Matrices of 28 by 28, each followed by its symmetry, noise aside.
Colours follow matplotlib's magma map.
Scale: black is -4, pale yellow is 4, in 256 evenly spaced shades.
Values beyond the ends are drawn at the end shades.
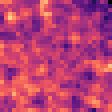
symmetric across the other diagonal.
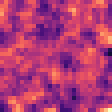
no symmetry.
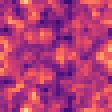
mirrored top to bottom.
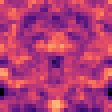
mirrored left to right.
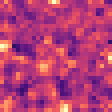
symmetric across the other diagonal.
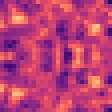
mirrored top to bottom.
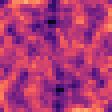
same after a half turn.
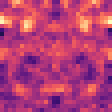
mirrored left to right.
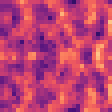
mirrored top to bottom.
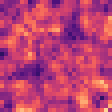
symmetric.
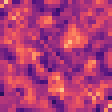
symmetric across the other diagonal.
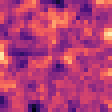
antisymmetric.
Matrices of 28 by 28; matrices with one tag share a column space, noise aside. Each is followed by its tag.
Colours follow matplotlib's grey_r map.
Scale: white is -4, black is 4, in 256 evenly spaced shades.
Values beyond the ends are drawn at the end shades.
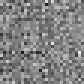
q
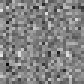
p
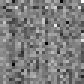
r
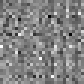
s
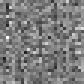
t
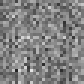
t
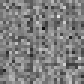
t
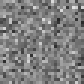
r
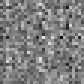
t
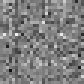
s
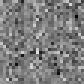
q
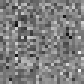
t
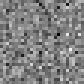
q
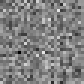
q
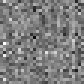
q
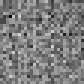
s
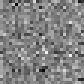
q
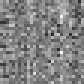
s
